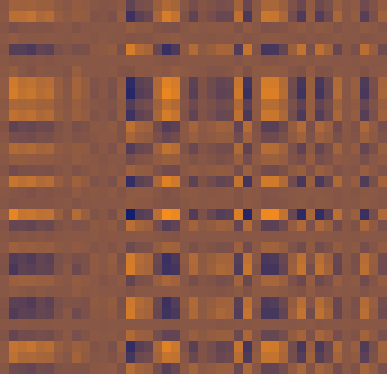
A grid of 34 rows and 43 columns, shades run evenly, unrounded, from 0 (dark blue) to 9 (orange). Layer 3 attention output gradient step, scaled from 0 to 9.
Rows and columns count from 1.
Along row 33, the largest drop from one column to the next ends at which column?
28
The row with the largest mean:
20
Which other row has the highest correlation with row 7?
27
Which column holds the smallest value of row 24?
19
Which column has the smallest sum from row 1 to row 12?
15
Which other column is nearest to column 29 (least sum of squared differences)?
1
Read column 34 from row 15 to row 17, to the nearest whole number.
4 5 2
